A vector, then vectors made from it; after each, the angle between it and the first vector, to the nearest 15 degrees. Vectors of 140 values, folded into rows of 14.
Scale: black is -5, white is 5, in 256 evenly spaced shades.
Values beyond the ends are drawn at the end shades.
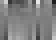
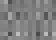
60 degrees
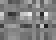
75 degrees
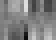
105 degrees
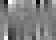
150 degrees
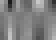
60 degrees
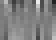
30 degrees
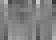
15 degrees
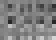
90 degrees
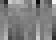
165 degrees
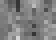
75 degrees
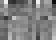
30 degrees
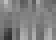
75 degrees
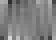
45 degrees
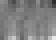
60 degrees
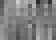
135 degrees
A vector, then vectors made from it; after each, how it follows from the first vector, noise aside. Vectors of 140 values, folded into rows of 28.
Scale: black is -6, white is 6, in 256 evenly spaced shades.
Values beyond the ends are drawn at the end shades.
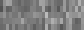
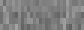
wrapped around, shrunk.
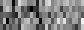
reversed, negated, scaled up.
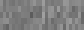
wrapped around, shrunk.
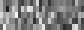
reversed, scaled up.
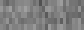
negated, shrunk.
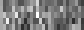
reversed, scaled up.
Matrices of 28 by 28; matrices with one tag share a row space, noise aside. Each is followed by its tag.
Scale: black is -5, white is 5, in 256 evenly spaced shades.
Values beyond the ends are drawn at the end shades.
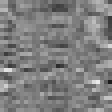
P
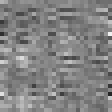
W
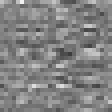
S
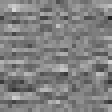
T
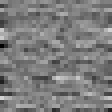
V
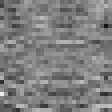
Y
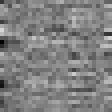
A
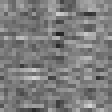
S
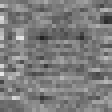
Y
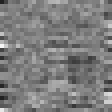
A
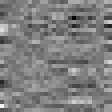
A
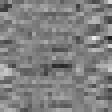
P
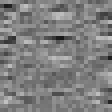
P
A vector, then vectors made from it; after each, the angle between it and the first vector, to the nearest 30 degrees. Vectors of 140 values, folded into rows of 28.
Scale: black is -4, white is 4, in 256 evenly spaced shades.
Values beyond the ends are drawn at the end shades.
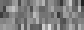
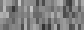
150 degrees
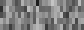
90 degrees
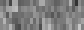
60 degrees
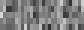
150 degrees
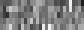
30 degrees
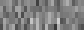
90 degrees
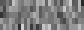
30 degrees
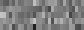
90 degrees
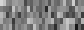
90 degrees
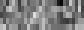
60 degrees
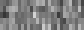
30 degrees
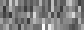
60 degrees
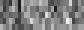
60 degrees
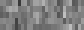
60 degrees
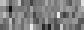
120 degrees
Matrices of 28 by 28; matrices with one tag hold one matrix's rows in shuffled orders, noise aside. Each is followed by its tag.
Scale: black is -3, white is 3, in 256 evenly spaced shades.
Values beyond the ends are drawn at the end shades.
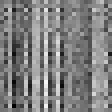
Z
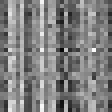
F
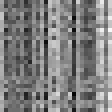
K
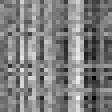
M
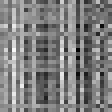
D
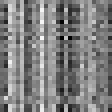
F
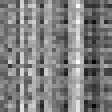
M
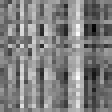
M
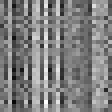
Z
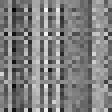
Z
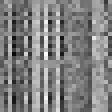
Z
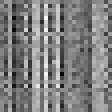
Z
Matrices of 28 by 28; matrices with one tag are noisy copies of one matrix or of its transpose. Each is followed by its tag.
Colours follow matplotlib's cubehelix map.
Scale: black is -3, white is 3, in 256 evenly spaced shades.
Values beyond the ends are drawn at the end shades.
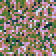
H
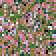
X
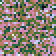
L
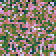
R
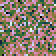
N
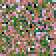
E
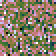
X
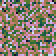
R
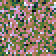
N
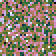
X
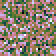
H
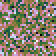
L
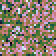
H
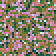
E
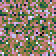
L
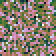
H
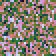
H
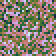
R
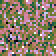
H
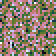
X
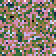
R
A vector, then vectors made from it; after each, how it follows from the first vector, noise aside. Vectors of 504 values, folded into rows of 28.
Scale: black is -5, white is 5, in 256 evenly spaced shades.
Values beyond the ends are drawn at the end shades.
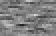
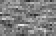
negated.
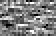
negated, scaled up.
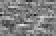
negated.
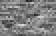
negated.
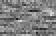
reversed.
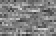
reversed, negated.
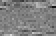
wrapped around, partly zeroed.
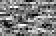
negated, scaled up.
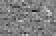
reversed, partly zeroed.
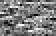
negated, scaled up.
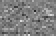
reversed, partly zeroed.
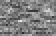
reversed.
